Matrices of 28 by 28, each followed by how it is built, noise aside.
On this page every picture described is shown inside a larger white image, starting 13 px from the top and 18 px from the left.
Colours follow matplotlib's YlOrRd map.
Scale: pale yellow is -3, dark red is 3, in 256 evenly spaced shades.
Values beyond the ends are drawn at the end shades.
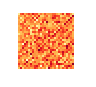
Hankel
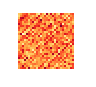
Hankel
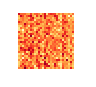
blocks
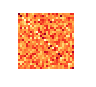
diagonal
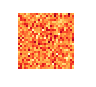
noise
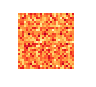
repeating columns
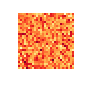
noise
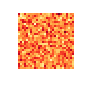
noise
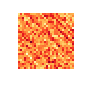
Toeplitz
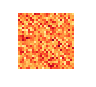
Toeplitz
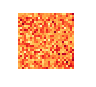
noise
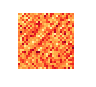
Hankel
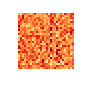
uneven columns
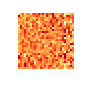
uneven columns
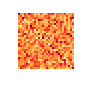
diagonal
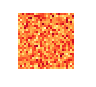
noise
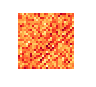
Hankel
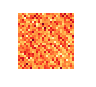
Toeplitz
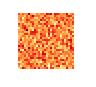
noise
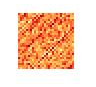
Hankel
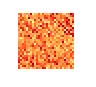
Toeplitz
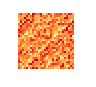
Hankel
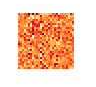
uneven columns
